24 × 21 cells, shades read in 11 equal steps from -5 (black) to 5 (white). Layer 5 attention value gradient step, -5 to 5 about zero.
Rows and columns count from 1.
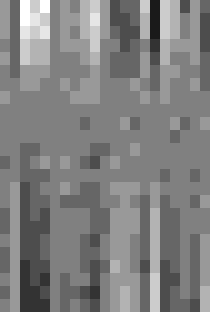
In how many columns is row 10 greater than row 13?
6
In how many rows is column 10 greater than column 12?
8
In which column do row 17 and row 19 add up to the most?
16
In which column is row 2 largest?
3
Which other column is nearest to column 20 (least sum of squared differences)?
7
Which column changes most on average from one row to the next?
5
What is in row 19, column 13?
1
